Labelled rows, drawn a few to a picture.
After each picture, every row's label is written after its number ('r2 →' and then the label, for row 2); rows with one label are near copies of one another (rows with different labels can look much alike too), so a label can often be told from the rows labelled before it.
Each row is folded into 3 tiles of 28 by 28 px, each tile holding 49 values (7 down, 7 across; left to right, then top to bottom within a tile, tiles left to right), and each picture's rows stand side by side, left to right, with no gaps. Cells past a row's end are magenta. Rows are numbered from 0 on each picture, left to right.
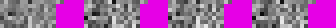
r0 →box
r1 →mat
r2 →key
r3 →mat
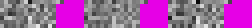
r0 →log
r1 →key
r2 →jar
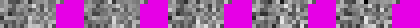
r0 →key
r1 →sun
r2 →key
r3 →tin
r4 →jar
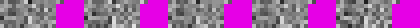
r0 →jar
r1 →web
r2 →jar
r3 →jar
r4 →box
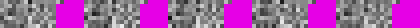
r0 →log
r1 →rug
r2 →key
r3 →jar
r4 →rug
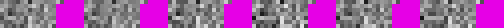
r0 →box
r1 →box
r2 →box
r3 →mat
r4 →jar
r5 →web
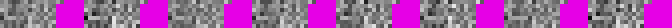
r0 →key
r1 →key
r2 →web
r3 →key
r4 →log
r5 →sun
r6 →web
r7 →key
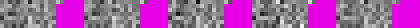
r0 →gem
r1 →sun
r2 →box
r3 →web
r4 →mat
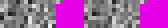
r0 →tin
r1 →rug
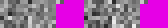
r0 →box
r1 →web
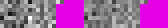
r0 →gem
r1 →key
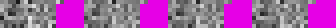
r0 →sun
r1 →mat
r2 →mat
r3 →mat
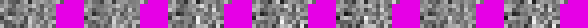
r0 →box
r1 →box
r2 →tin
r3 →tin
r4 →gem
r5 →gem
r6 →tin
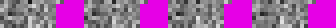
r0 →box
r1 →box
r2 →gem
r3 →tin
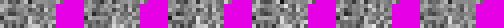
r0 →jar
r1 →key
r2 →gem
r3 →jar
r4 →rug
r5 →jar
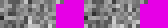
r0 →web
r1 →key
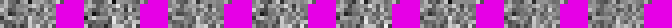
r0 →box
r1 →mat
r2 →log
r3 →log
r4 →tin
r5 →log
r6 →box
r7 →key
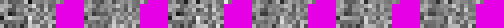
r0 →mat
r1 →key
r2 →gem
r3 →tin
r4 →mat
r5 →tin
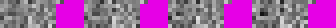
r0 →tin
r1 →sun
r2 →gem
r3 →rug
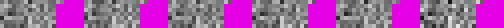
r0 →mat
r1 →key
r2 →web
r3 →box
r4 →mat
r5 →box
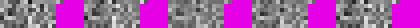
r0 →log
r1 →sun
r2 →rug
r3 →rug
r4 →sun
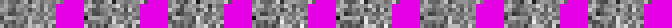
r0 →key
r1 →jar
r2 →log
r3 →web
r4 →web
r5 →web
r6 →tin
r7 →box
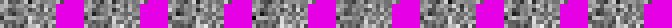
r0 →jar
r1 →rug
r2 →rug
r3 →key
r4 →key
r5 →log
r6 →rug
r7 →log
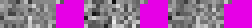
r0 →sun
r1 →mat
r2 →key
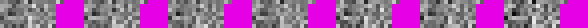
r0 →sun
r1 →rug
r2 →rug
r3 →mat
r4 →box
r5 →tin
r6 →mat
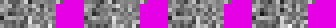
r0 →web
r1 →sun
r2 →web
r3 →rug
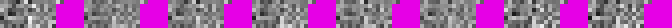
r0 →sun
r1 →key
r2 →sun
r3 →key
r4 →jar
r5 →box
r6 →rug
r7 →key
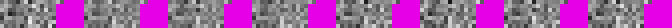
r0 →tin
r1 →web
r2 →sun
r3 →key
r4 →jar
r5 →box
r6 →jar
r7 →sun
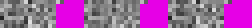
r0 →web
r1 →rug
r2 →jar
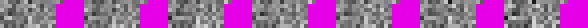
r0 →log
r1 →key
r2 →key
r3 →gem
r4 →tin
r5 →jar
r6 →mat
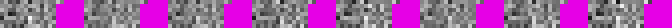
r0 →gem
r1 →key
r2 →gem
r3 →web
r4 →sun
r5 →log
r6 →mat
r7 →sun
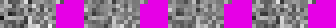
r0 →web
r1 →rug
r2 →rug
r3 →web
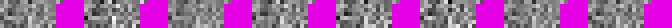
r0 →box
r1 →sun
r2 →key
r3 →tin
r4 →mat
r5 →log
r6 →box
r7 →box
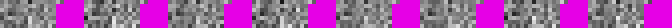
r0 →box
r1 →key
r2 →tin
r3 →box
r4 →gem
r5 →rug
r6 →gem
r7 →log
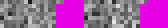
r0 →mat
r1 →tin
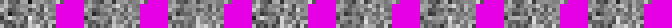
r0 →box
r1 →box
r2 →key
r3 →box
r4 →tin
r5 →sun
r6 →web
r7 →gem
